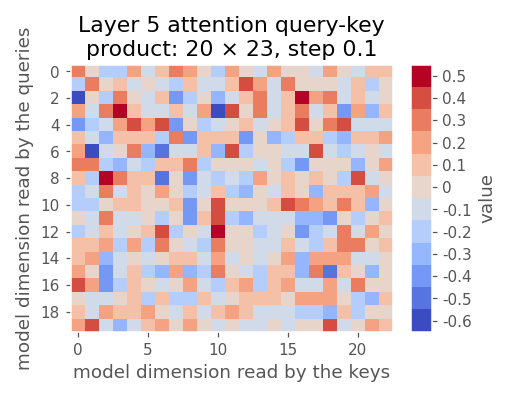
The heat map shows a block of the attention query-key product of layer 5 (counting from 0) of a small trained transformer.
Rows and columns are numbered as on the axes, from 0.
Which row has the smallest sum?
11
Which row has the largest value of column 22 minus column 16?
7
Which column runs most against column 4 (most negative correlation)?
1
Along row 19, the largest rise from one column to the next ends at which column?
18
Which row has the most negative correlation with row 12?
3
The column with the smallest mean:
8
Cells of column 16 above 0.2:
4
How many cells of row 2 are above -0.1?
13
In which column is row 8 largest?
2
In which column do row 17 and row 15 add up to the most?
17
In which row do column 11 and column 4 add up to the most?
6
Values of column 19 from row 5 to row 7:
-0.3 -0.2 0
